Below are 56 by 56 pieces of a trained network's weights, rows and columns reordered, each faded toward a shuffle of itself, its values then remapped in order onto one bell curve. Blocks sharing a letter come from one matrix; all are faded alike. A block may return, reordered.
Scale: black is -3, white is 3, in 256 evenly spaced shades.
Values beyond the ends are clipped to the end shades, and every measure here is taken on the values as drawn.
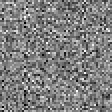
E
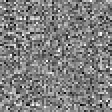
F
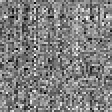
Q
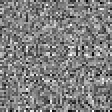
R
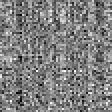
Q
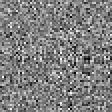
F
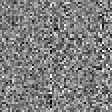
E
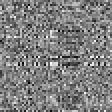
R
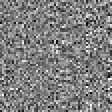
E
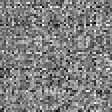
R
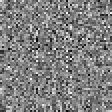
E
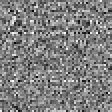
R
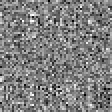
Q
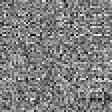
R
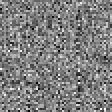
F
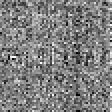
Q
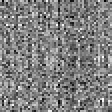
Q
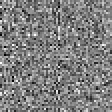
F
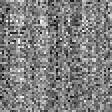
Q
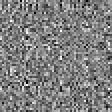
E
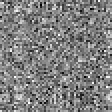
Q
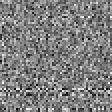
R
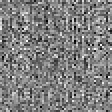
Q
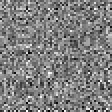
E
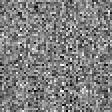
F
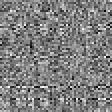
R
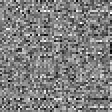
R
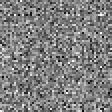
Q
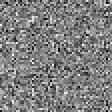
F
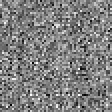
Q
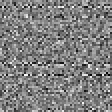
R
